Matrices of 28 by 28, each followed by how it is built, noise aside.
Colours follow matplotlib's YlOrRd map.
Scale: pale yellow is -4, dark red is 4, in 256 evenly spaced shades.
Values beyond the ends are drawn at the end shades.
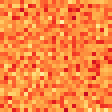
noise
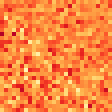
lower triangular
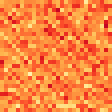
Toeplitz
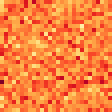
noise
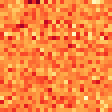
uneven rows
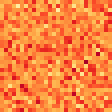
Toeplitz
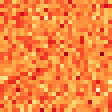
noise
